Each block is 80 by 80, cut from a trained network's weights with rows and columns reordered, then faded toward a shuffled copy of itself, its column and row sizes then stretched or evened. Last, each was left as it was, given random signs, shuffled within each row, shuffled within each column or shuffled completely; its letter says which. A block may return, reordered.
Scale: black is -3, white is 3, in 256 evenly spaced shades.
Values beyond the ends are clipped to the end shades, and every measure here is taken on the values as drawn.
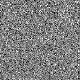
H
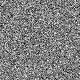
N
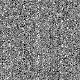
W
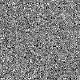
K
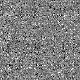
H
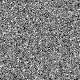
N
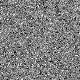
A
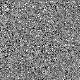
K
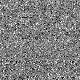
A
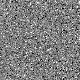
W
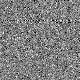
A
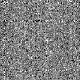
H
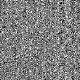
H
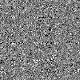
K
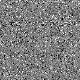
K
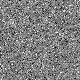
N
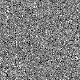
W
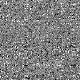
H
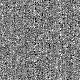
W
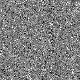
W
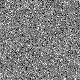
N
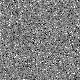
N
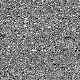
A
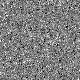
N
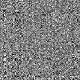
H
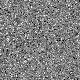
N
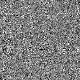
K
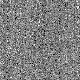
W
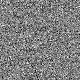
N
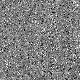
W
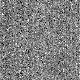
W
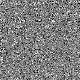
K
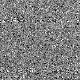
K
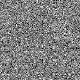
H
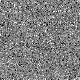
A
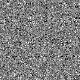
K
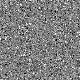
W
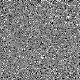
H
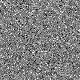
N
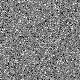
N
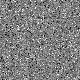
N
